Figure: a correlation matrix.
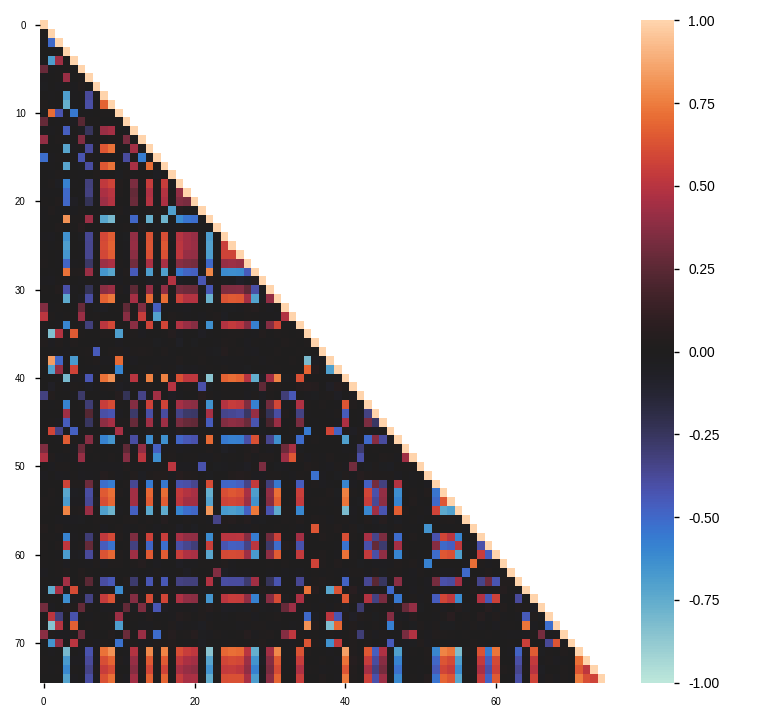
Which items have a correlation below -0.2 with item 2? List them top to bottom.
1, 10, 38, 46, 67
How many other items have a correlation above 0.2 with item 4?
6
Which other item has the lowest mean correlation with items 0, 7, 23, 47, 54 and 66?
15
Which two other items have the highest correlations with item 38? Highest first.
1, 10
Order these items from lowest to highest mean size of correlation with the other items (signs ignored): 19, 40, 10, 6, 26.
10, 6, 19, 26, 40
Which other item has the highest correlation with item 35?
68
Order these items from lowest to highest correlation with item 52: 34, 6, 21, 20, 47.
34, 20, 21, 6, 47
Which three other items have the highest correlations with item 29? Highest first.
17, 50, 41
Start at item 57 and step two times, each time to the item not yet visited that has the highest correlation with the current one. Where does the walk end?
36
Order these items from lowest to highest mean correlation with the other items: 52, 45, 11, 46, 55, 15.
55, 52, 15, 46, 11, 45
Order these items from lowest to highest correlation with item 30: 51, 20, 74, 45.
51, 45, 20, 74
